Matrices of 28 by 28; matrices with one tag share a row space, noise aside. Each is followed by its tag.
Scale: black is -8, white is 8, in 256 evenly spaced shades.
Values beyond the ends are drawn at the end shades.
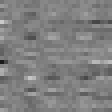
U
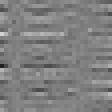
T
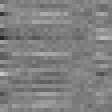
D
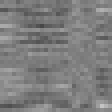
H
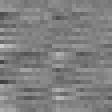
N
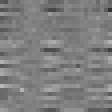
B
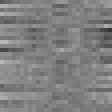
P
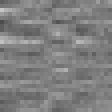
N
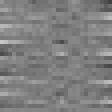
P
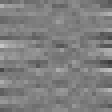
P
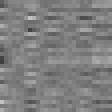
U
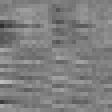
N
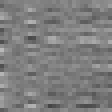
U
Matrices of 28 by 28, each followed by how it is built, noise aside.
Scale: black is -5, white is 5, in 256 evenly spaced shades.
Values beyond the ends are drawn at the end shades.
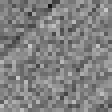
Hankel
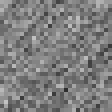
Hankel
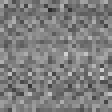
repeating columns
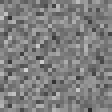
repeating rows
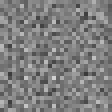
repeating rows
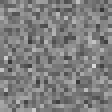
blocks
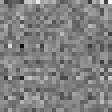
low rank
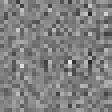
low rank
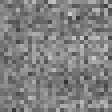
blocks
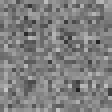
blocks
